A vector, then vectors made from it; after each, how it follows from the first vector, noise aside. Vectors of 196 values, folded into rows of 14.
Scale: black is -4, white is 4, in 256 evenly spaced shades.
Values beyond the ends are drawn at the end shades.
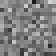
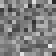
sign-scrambled.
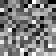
negated, scaled up.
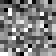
reversed, scaled up.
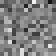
negated.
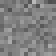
negated, shrunk.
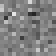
wrapped around, negated, partly zeroed.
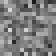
sign-scrambled.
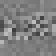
negated, partly zeroed.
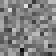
copied.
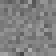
reversed, shrunk.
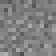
reversed, shrunk.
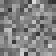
negated.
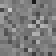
partly zeroed.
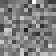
negated.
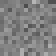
negated, shrunk.
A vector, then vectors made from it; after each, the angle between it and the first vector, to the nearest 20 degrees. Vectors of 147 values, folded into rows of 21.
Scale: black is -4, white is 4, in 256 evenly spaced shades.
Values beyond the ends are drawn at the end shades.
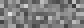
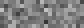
80 degrees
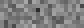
100 degrees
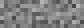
40 degrees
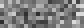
40 degrees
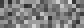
140 degrees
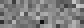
60 degrees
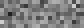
160 degrees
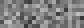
80 degrees
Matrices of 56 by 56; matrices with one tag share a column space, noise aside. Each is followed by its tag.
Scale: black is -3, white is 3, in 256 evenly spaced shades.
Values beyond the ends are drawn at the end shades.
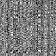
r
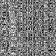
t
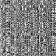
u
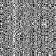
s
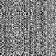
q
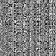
s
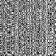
q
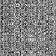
s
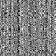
r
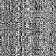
u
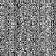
s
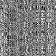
u
